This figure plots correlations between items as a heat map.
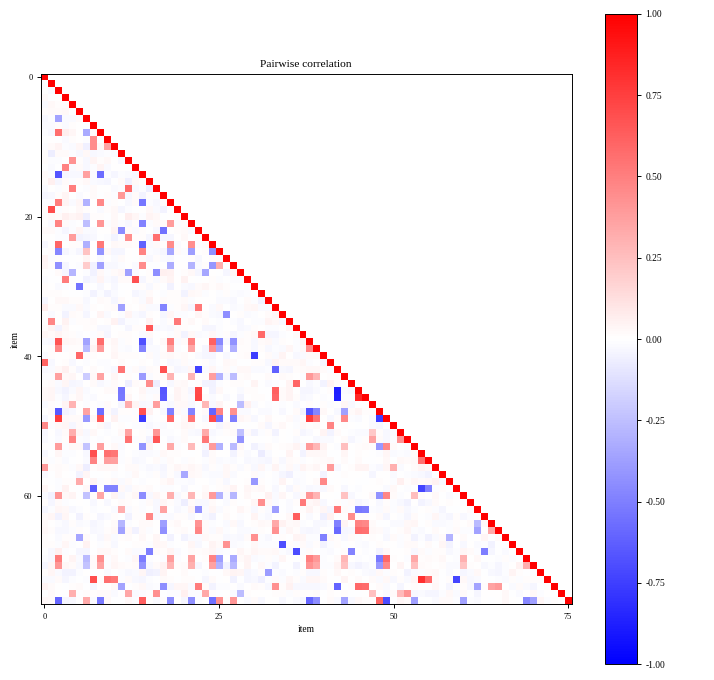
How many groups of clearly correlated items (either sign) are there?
13
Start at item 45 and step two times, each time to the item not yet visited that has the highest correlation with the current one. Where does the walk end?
22
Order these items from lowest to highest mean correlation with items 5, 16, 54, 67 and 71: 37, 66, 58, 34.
34, 66, 37, 58
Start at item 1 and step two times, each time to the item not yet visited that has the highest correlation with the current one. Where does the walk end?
35
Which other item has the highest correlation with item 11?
42
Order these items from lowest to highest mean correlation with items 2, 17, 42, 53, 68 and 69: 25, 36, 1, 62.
25, 36, 1, 62
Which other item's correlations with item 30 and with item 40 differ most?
5
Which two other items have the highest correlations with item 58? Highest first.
40, 5
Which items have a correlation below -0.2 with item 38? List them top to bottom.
6, 14, 25, 27, 48, 75
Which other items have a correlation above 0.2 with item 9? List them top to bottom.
7, 10, 54, 55, 72
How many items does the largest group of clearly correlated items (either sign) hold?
19
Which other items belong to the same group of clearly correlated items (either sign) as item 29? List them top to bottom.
3, 13
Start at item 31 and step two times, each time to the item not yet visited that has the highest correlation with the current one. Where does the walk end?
61
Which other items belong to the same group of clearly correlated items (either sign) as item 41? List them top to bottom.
0, 50, 56
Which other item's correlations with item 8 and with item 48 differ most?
49
